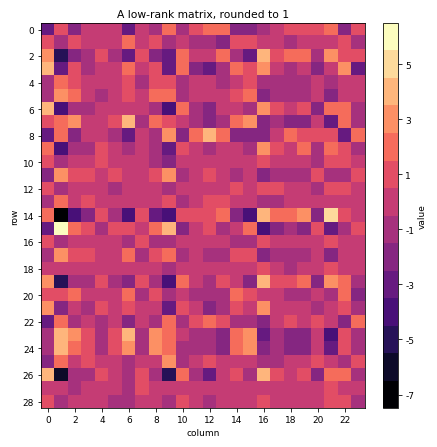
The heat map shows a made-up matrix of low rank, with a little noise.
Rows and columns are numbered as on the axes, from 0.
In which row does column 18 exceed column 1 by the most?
14
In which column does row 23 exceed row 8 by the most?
6
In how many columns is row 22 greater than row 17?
10
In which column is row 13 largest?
1
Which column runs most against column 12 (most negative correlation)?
22
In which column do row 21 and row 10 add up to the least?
9
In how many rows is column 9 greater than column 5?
12
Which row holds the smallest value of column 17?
15
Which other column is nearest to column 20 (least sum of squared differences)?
3
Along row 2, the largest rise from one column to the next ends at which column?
16
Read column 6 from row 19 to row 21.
-2 2 1
